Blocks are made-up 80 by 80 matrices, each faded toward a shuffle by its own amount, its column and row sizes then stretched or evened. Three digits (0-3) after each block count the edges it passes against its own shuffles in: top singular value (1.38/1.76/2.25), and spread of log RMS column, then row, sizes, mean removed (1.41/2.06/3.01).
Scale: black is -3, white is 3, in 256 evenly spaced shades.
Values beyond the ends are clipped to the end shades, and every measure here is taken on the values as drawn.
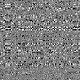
3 0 3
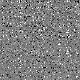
0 1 2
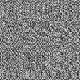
3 0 0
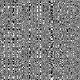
3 3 1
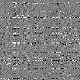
3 1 3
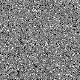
0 0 1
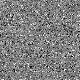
0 0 2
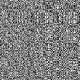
3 2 0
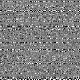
3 0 3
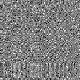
3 0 0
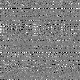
2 0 3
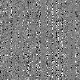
0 3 1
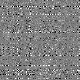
1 2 3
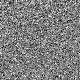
0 0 0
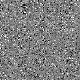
2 1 0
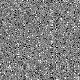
2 1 0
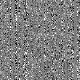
0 3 0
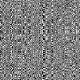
3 3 1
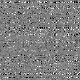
2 1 3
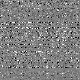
1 1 3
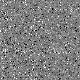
0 1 1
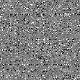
2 1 2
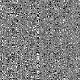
2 2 1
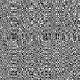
3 2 1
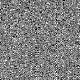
2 1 0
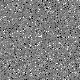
0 1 1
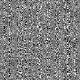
2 3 0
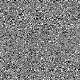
1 0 2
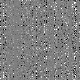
1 3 1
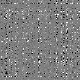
1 3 2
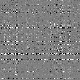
3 2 3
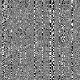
3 3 0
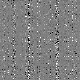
1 3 1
